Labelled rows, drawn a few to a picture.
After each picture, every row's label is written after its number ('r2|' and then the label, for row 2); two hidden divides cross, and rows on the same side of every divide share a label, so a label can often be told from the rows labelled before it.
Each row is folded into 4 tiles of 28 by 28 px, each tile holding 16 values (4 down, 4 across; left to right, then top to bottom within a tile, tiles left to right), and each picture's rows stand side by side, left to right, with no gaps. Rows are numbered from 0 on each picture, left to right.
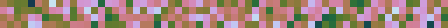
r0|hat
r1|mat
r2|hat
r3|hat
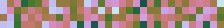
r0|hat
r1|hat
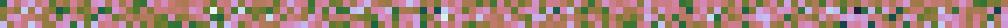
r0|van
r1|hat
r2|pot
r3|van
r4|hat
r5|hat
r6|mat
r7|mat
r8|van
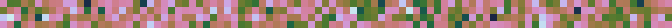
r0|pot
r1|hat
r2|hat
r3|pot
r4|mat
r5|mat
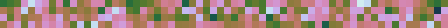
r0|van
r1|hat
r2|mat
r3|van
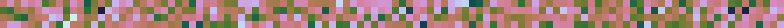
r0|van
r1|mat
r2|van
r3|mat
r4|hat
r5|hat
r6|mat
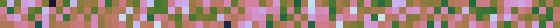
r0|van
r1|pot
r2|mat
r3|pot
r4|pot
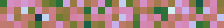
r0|van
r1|pot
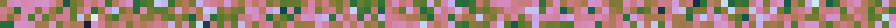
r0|mat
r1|hat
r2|mat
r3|pot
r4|hat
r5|van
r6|hat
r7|van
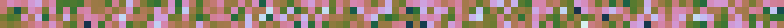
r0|mat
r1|pot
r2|mat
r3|mat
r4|hat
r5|mat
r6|hat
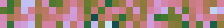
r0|van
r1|mat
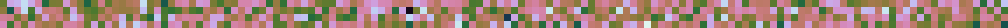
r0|van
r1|van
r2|van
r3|mat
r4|hat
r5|pot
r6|hat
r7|hat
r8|hat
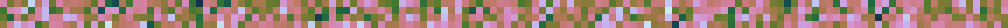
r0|van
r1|van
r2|pot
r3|van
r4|hat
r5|pot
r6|mat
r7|van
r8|pot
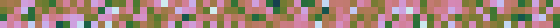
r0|van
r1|hat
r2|van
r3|pot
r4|hat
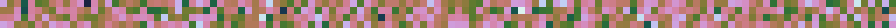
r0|pot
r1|hat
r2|mat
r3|mat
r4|pot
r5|mat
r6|pot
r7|van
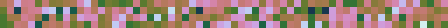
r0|mat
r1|pot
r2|van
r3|pot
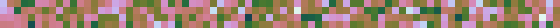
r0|hat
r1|hat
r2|pot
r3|pot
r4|mat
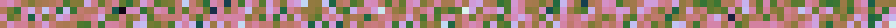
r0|mat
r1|van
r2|van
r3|van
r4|van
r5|hat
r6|pot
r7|van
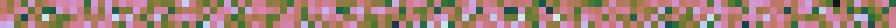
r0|pot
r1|van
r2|mat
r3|van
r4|van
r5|hat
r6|mat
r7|van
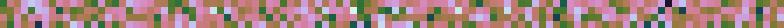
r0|van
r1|mat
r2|hat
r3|pot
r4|hat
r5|van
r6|van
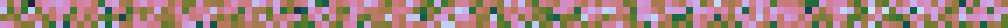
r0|hat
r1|mat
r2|mat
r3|van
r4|pot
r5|mat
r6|mat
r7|hat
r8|mat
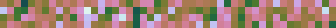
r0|hat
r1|pot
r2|hat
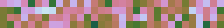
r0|mat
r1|hat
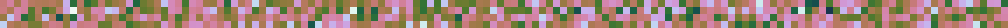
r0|pot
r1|hat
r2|van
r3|pot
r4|mat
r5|mat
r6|hat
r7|pot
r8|van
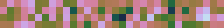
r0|mat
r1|mat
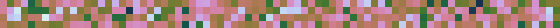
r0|pot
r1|mat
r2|pot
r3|van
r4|hat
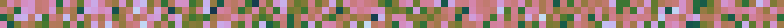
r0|mat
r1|van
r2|hat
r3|van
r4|mat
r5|mat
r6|hat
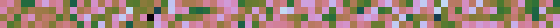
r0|hat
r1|pot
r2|hat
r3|hat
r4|van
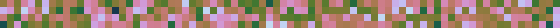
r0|mat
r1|van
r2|pot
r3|pot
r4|van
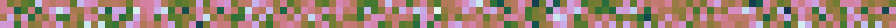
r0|hat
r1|mat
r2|mat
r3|hat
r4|van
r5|pot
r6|pot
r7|van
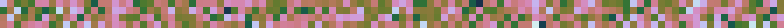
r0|pot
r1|hat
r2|van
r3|pot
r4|hat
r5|van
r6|van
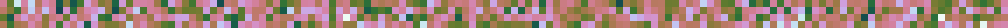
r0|mat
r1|van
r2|mat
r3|pot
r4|mat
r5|mat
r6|van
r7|pot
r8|pot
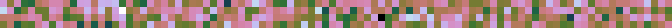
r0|hat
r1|hat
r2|van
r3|mat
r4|pot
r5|mat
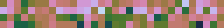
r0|hat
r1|mat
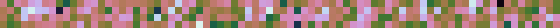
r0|mat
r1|pot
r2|mat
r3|mat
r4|van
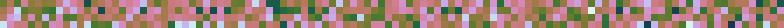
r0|pot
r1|van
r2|van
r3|hat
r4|van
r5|mat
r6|van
